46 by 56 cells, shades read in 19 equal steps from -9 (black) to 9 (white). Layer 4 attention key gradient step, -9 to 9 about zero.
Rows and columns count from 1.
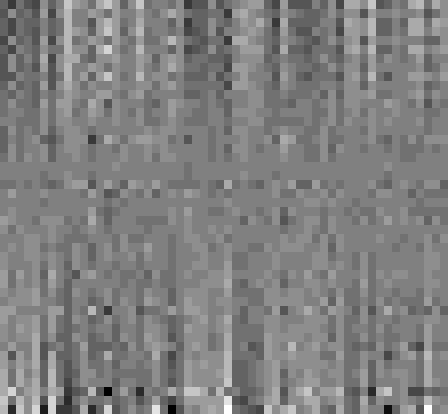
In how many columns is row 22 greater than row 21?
25
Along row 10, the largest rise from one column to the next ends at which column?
30
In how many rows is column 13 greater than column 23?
11
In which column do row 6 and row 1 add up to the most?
14
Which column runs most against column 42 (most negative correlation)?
19
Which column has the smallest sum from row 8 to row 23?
7
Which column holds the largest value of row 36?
29
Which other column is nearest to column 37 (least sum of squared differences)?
34
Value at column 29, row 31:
2
